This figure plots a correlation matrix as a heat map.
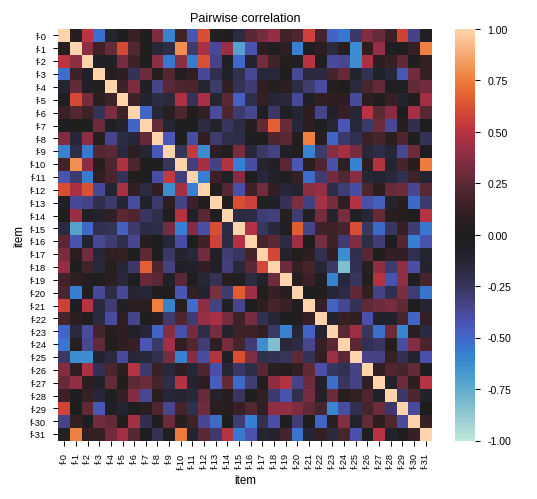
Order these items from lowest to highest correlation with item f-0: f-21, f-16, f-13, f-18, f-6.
f-13, f-6, f-16, f-18, f-21
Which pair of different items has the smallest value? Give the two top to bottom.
f-18, f-24
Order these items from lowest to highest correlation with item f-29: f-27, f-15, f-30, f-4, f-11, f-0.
f-30, f-11, f-4, f-15, f-27, f-0
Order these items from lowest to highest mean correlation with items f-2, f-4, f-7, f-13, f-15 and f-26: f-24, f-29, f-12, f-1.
f-24, f-1, f-12, f-29
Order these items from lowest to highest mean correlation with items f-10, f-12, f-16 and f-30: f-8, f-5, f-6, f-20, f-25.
f-25, f-20, f-8, f-6, f-5
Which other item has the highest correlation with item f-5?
f-1
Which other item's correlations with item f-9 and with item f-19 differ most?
f-23
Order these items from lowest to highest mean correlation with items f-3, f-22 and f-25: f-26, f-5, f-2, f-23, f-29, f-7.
f-26, f-2, f-29, f-5, f-7, f-23
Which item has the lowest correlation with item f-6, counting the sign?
f-7
